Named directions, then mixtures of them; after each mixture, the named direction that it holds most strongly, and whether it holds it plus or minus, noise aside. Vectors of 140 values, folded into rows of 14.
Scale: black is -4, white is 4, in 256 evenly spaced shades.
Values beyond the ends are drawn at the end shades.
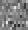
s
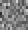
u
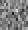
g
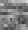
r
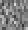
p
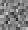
g, plus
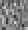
p, plus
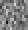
p, plus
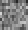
u, minus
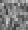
p, minus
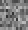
g, plus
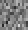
s, minus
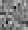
s, minus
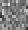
u, plus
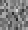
g, plus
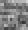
r, plus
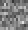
r, minus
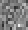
s, minus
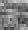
r, plus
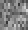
s, minus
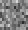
u, plus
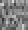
p, minus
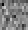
p, plus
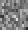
p, minus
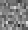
s, plus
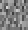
p, minus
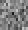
g, plus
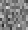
u, minus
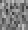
p, minus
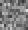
u, plus
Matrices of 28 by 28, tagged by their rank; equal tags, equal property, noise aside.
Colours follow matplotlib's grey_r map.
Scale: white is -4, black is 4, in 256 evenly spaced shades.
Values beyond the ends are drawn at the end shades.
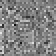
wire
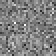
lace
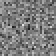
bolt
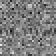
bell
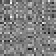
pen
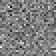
bolt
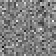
wire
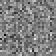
lace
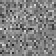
wire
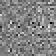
wire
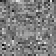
bell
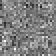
bell
